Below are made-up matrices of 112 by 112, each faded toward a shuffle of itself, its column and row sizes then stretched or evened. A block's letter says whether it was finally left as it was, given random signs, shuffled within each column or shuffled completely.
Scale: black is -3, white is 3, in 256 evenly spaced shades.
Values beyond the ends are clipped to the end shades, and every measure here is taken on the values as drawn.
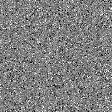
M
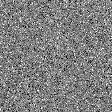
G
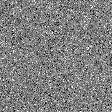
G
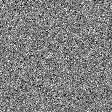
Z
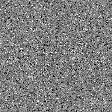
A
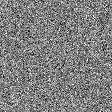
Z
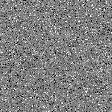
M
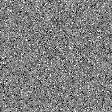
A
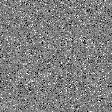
M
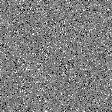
A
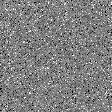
G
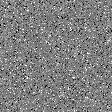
Z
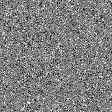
G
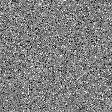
Z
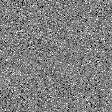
M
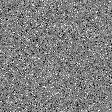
Z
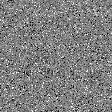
M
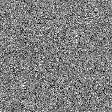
A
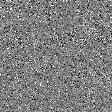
A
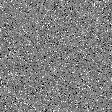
Z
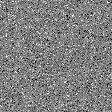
G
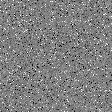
Z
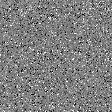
M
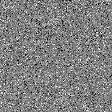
A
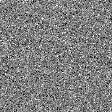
A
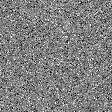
Z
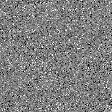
M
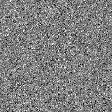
M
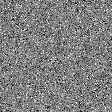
Z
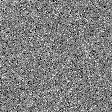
Z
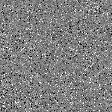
A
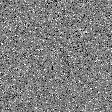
Z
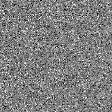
M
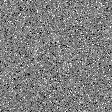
Z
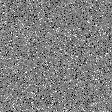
Z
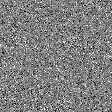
A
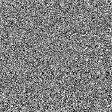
M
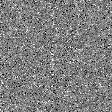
A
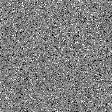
A
